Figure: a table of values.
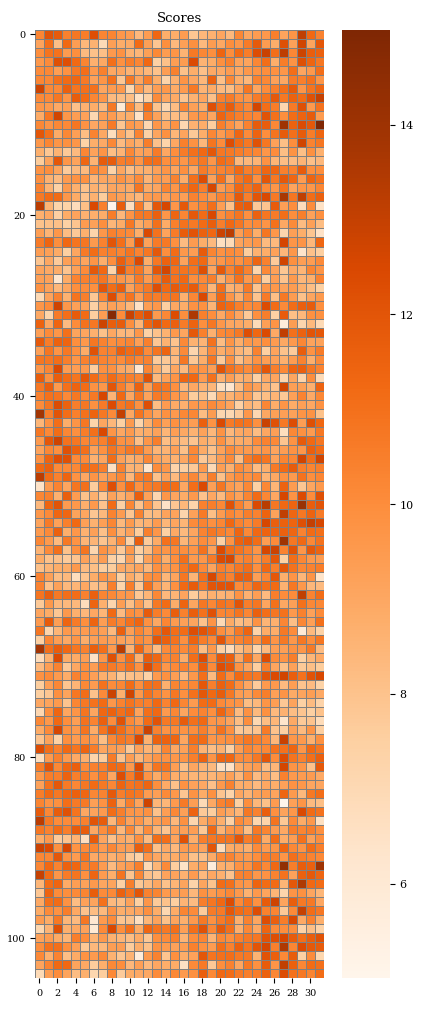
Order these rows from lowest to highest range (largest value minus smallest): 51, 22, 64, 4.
4, 64, 51, 22
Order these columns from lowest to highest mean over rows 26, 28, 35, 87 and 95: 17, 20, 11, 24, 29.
24, 17, 29, 20, 11
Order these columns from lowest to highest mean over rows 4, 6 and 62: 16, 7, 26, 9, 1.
16, 9, 7, 26, 1
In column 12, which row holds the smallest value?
48
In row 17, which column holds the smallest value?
2
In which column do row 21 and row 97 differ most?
29
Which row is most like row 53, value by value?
103
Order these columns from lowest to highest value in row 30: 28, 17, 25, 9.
9, 17, 28, 25
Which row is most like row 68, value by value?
42
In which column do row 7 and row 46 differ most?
11
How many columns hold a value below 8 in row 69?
3
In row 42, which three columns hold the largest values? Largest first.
0, 9, 2
